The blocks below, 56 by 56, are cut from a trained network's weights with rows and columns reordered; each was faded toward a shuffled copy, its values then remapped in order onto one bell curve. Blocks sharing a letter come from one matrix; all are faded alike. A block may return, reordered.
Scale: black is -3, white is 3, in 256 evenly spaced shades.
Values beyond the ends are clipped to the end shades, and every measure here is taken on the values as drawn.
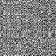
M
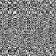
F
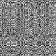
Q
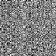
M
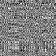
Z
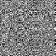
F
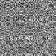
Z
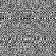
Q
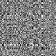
F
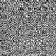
M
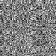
M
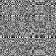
Q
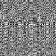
Q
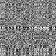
Q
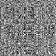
M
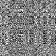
M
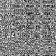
M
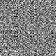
M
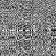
Q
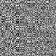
F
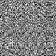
M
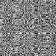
Q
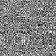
F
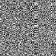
F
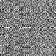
Q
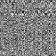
F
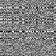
Q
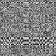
Q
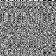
Q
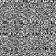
F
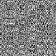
F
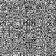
M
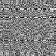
Q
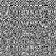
Q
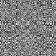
F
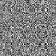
F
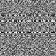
Q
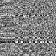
Q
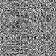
M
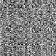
M
